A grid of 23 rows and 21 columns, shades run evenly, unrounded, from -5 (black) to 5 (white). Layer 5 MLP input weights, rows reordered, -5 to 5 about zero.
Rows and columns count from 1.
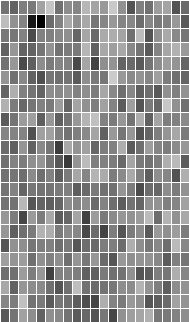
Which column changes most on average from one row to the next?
16
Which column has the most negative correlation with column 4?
8
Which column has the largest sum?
20
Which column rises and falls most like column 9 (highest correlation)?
11
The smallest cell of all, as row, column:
2, 5
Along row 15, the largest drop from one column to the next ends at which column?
4
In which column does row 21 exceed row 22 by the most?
9
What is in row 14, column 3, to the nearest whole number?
-1
